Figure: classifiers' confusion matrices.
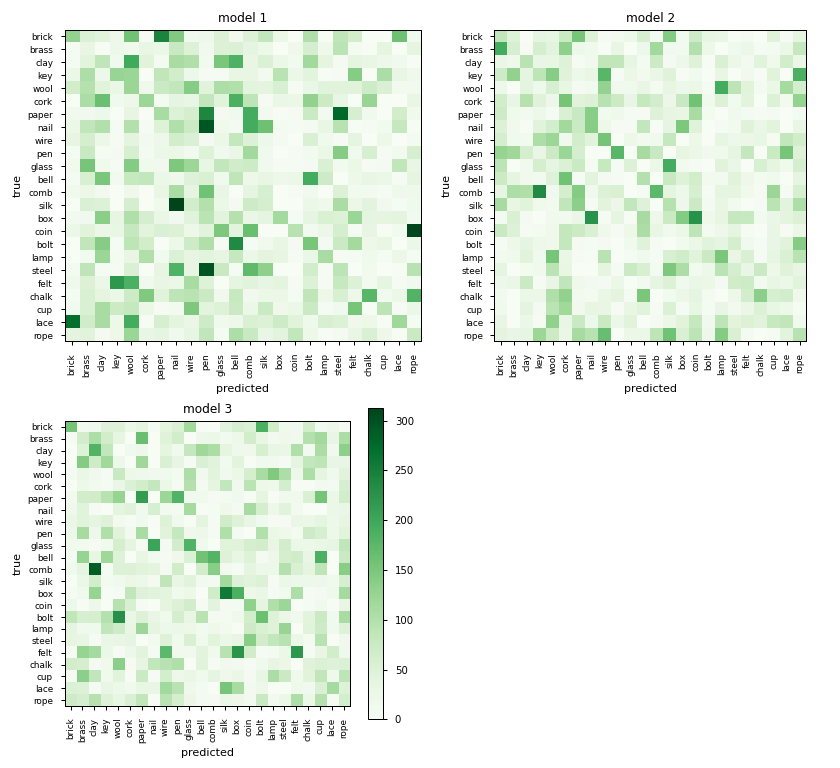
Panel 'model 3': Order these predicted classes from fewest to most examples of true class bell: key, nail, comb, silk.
nail, silk, key, comb
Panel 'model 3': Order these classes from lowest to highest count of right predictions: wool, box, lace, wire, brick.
wire, wool, lace, brick, box
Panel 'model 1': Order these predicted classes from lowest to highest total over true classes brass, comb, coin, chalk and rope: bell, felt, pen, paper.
felt, paper, bell, pen
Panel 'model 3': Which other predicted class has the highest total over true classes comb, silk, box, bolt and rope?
clay
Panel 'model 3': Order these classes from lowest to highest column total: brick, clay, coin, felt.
brick, felt, coin, clay
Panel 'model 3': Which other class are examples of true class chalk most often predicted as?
wool
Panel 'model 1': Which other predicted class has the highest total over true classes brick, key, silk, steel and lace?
nail
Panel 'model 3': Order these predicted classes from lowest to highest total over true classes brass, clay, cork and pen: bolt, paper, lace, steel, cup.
lace, steel, bolt, cup, paper
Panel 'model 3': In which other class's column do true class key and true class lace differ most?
silk
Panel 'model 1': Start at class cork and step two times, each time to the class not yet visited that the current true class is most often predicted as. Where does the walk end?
bolt
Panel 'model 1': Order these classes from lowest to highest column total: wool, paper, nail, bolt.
paper, bolt, nail, wool
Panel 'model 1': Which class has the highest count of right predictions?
chalk
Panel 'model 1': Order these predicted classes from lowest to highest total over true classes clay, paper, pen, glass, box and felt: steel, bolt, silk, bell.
silk, bolt, bell, steel
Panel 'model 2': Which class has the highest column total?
cork
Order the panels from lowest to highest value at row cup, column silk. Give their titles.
model 3, model 2, model 1
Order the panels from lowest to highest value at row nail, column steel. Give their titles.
model 2, model 3, model 1
